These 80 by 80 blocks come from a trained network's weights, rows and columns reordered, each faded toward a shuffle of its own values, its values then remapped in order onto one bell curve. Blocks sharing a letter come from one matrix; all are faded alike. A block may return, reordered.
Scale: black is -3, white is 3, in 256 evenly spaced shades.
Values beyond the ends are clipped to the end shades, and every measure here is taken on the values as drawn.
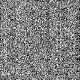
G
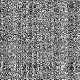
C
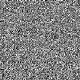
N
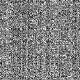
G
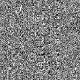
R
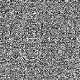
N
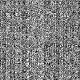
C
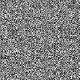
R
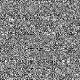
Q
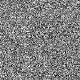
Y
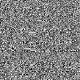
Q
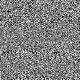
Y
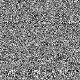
Q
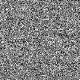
Y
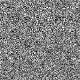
N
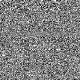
Y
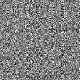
R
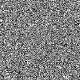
Y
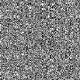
R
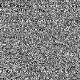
Q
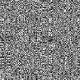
R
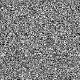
Y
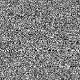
Q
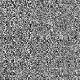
R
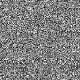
N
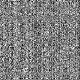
C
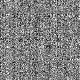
G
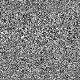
Y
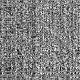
C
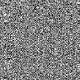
R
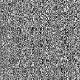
R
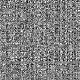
C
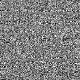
Y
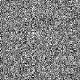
R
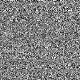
Y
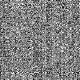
G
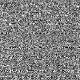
Q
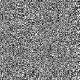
R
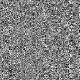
R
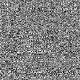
N
